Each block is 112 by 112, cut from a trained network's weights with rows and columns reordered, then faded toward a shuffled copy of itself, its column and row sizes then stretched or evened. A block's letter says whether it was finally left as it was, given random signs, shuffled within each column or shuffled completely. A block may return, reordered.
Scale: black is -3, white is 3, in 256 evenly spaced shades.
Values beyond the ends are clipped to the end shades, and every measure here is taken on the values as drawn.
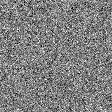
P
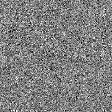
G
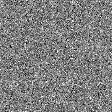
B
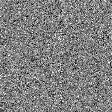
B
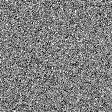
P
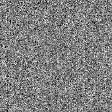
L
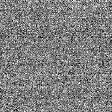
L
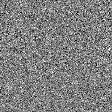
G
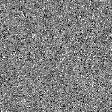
L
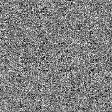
L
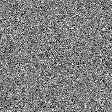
G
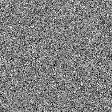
B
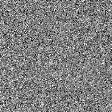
L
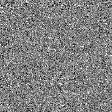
G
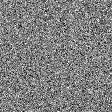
P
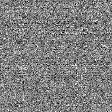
L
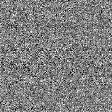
L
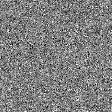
G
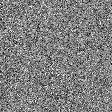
P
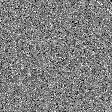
P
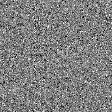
B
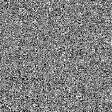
L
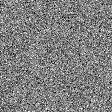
P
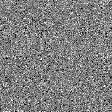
L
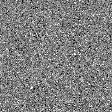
G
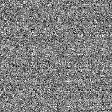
L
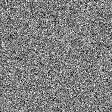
P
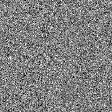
B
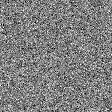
P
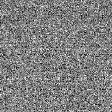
L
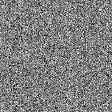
B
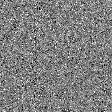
B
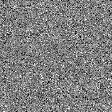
G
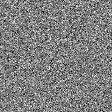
B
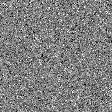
P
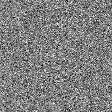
B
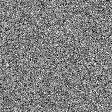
P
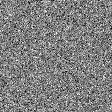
P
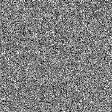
G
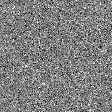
B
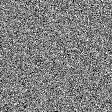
P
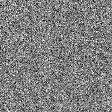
B
